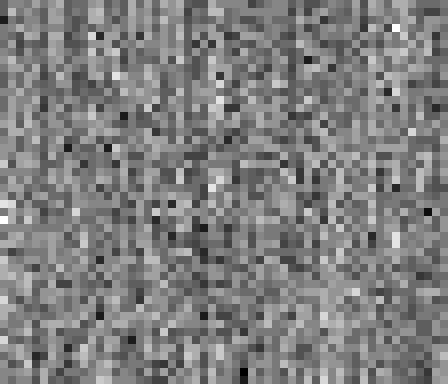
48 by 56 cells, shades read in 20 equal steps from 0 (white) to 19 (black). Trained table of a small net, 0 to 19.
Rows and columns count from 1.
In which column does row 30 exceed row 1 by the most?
47
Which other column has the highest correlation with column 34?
42
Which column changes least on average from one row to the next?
7
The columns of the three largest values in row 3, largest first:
1, 41, 46
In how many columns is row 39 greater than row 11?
23
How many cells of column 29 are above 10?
26
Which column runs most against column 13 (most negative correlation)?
31
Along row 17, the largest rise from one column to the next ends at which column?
20
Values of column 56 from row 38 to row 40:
12 10 8
